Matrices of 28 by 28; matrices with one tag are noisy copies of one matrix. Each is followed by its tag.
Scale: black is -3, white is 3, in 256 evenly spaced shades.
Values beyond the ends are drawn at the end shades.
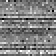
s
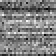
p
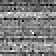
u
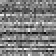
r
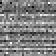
r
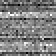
u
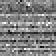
r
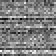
s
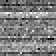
u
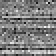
s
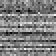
r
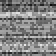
u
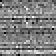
s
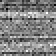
u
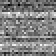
u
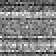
u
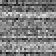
u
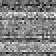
u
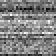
p
